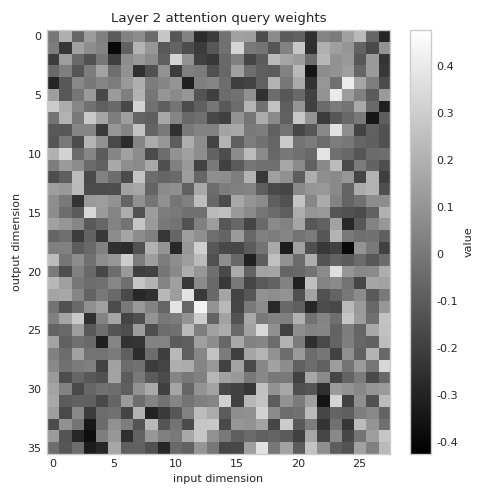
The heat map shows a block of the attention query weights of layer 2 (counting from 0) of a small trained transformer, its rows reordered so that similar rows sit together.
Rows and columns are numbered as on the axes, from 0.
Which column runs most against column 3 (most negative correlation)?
26
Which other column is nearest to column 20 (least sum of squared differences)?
4
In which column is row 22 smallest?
7
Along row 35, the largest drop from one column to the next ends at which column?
18
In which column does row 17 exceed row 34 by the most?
6
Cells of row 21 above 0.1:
8
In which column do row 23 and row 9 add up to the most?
12
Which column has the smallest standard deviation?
25
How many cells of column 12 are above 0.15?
9
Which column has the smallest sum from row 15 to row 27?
22
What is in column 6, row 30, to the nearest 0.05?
-0.1
